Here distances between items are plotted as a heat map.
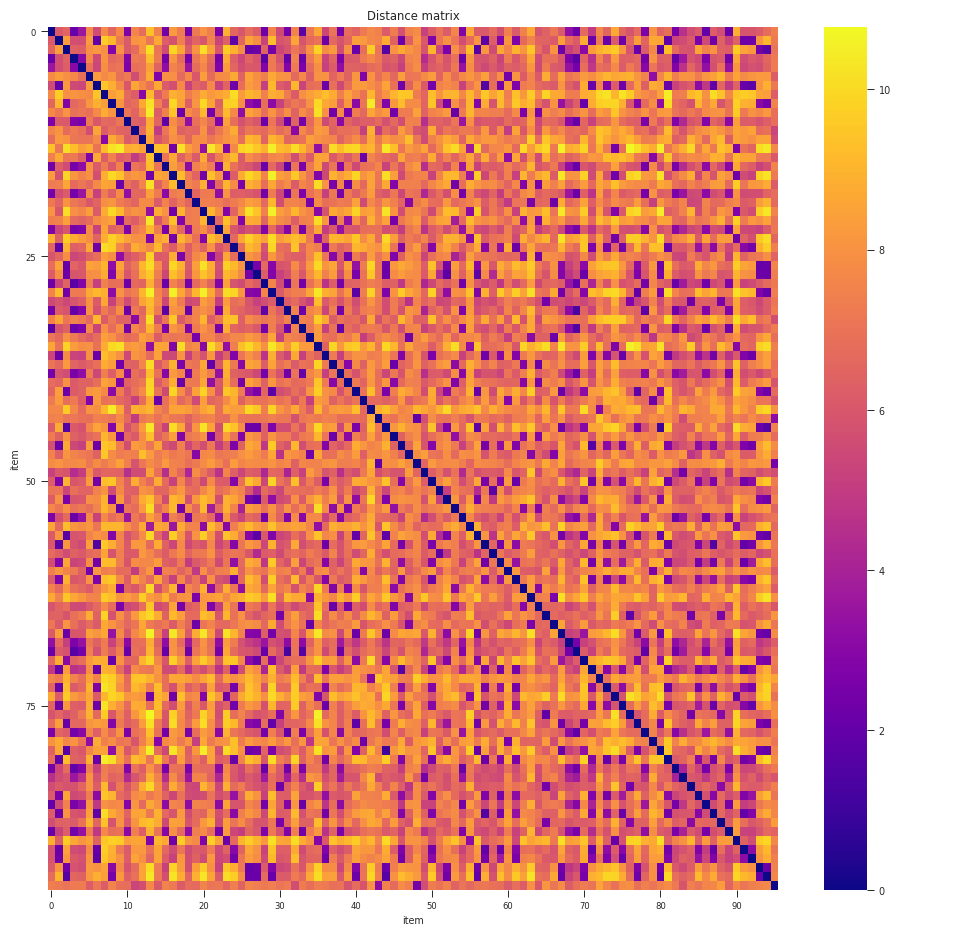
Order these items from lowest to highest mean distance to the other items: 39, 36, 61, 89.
89, 36, 61, 39
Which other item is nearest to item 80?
44
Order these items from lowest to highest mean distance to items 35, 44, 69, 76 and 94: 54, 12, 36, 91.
54, 36, 91, 12
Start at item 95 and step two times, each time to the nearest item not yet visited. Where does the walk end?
43
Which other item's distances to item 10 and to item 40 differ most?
29
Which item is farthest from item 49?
63
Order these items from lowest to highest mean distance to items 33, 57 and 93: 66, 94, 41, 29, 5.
94, 29, 66, 41, 5
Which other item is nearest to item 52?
27
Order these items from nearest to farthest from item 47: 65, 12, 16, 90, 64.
65, 64, 16, 90, 12
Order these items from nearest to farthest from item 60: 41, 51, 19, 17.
41, 19, 51, 17
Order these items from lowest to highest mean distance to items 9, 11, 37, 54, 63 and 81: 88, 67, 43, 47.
47, 43, 88, 67
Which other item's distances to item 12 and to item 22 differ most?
7
